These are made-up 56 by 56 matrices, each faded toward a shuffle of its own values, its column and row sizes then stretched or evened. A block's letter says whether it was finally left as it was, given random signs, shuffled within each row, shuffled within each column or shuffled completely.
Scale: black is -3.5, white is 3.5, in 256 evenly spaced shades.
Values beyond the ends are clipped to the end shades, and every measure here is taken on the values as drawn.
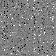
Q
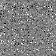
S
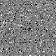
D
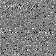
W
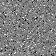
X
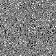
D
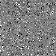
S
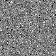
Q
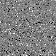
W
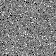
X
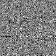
S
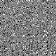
D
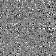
S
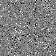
Q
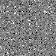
S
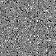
D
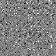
D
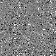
S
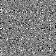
S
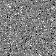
Q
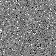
X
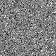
X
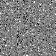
Q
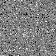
W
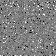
W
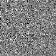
S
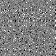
D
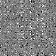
D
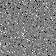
X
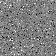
X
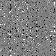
S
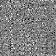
D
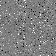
Q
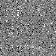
S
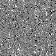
Q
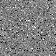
W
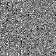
Q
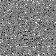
W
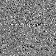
W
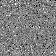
W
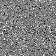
W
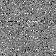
W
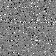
W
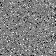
X
